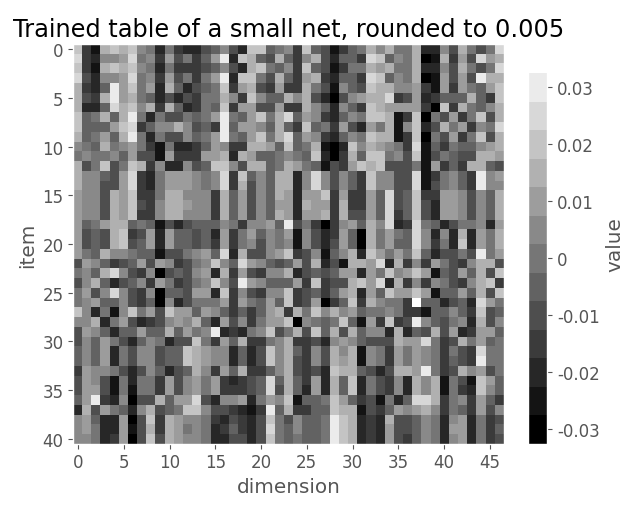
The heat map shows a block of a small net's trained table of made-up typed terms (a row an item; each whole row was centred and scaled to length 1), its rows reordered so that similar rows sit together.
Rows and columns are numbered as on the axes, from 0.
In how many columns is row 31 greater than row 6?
17
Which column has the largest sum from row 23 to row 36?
44
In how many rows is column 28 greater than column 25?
17
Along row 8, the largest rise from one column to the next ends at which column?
16
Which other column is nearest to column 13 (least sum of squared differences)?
1
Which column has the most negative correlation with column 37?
24
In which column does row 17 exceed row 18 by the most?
27
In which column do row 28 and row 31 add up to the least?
31
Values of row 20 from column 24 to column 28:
-0.025 0.005 -0.01 -0.02 -0.01
